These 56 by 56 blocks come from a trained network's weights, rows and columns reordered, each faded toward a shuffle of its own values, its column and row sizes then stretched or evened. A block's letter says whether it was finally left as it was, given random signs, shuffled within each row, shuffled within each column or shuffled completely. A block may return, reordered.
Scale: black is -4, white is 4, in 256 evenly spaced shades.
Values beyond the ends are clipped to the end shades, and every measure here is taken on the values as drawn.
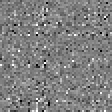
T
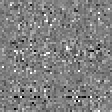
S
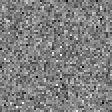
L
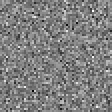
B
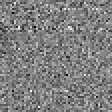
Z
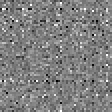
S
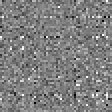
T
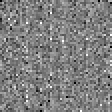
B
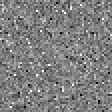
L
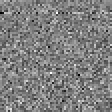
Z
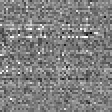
T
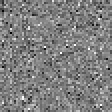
B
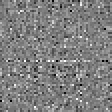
T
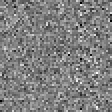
B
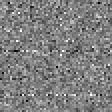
Z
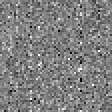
B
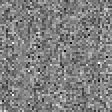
B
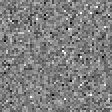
L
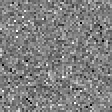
L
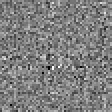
S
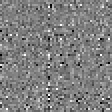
T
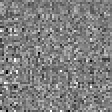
T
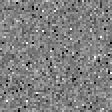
L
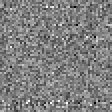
Z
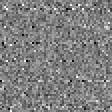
Z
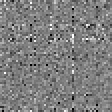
S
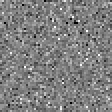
L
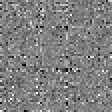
T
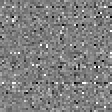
S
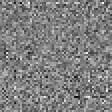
S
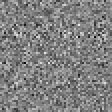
S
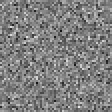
B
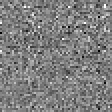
S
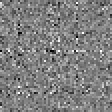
S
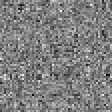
T
